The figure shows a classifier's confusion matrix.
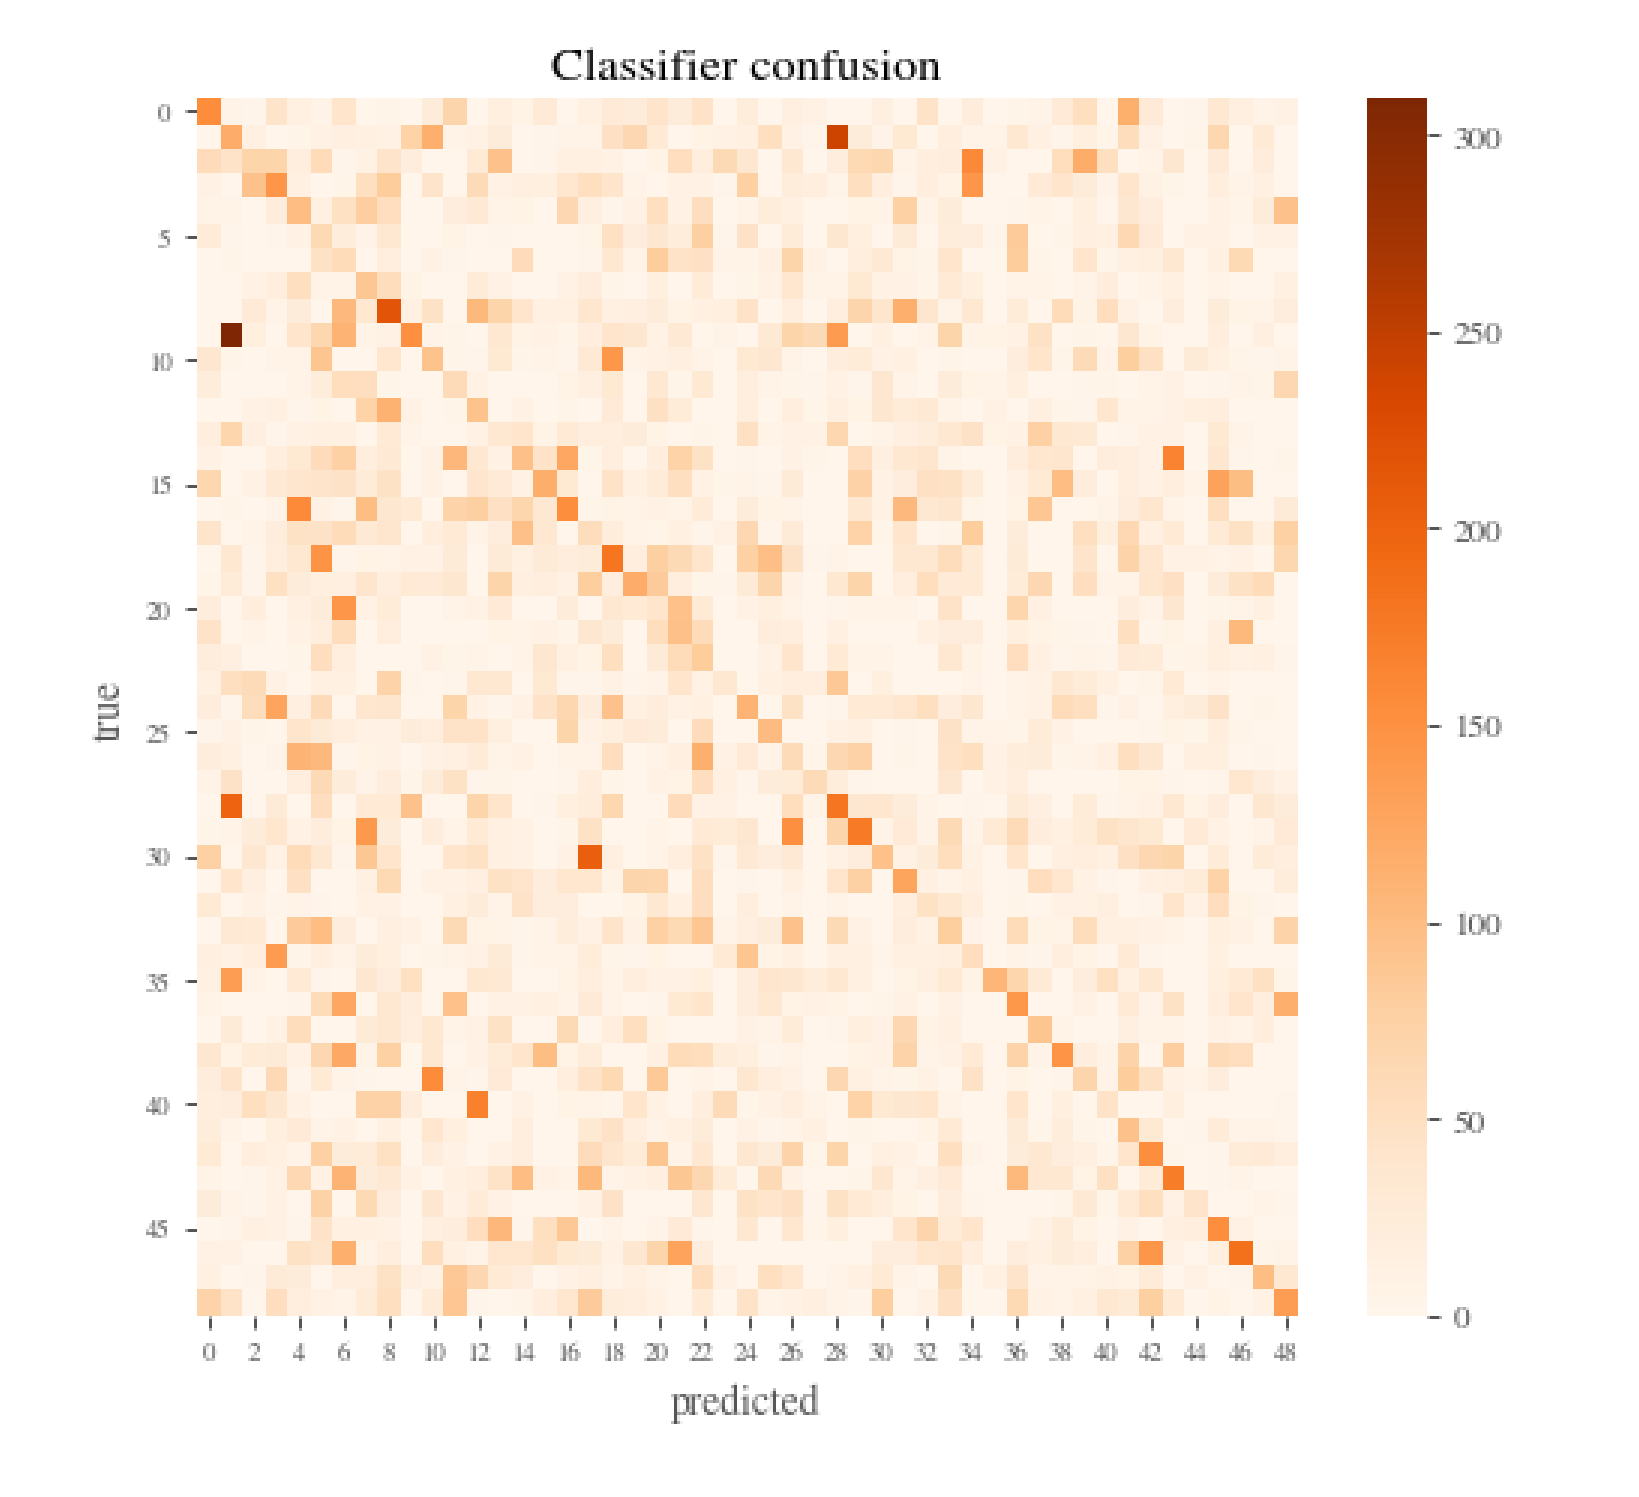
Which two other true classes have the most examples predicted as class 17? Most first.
30, 43
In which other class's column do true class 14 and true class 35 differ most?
43
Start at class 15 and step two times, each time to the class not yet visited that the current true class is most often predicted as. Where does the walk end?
13
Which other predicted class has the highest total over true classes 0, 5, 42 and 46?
41
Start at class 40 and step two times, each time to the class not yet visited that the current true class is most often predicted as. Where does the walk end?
8
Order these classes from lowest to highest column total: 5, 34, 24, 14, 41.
14, 34, 24, 41, 5
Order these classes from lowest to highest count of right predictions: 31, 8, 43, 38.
31, 38, 43, 8
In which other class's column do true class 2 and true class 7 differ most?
34
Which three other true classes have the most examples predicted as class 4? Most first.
16, 26, 33
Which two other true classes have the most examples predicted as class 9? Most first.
28, 1
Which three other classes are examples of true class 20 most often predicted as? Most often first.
6, 21, 36
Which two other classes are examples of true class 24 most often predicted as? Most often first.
3, 18
